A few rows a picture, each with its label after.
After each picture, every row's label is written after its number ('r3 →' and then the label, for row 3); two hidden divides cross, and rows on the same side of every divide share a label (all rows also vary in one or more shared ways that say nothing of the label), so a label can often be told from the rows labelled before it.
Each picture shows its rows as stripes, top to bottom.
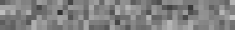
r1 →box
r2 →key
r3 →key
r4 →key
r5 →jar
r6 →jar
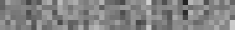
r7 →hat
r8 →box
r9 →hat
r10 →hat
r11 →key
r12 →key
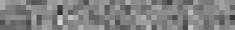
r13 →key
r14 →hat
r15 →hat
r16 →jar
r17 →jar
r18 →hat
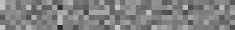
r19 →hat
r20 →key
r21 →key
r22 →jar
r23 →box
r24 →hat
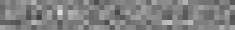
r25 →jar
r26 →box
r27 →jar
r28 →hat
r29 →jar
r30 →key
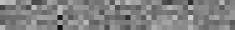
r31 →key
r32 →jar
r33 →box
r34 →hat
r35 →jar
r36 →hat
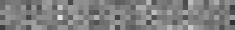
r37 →hat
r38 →jar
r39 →jar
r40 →box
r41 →jar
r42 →jar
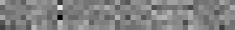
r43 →hat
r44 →box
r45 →jar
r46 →hat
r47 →jar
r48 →jar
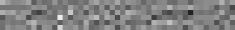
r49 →key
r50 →jar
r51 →key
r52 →box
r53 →jar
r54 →jar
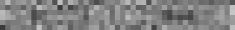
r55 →jar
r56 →key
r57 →key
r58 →key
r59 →key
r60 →box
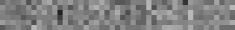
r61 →hat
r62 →key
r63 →hat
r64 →hat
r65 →key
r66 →jar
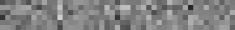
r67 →jar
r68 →box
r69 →box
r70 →jar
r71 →hat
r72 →hat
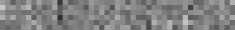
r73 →key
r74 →key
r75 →hat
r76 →key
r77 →jar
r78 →box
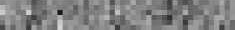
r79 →key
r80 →key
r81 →key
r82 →key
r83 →hat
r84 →jar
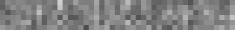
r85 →box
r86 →box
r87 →box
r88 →key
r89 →box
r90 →key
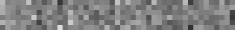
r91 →key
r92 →key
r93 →hat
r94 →jar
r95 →hat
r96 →box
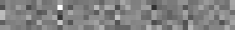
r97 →box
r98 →box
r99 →hat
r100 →key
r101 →box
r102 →hat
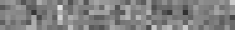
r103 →key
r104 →box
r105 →key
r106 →jar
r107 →jar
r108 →jar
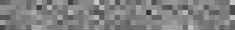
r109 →box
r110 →hat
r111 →jar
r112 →box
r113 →hat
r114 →jar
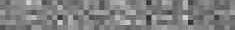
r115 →box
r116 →box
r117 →key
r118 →jar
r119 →box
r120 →jar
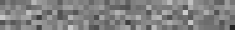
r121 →jar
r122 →hat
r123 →box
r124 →hat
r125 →jar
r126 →jar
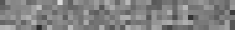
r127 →box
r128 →box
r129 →jar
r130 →box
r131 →jar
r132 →hat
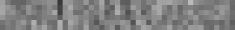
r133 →hat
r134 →hat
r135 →hat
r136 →hat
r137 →jar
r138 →jar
